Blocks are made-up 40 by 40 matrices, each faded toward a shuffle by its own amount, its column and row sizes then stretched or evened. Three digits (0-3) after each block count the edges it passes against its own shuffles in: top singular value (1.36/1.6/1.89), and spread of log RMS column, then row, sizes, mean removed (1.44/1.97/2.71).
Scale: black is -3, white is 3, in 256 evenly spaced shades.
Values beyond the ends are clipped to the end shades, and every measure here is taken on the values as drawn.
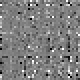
2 2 2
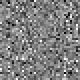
0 2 0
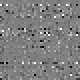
0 1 2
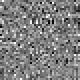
2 1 0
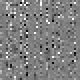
2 3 0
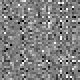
3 2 1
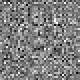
3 1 1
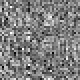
2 1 1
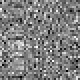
2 1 0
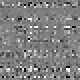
3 2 3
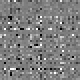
1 2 3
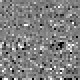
2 1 2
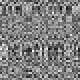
3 0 2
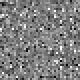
0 1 0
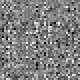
1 2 1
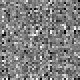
2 2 1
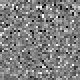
0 0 1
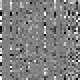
3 3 0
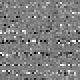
0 0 3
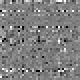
2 1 3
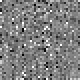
1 2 0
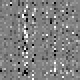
0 3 0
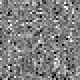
1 2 0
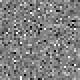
0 1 0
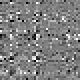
3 2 2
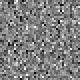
1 1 0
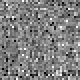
2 0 1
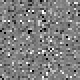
1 2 1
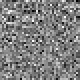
2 1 1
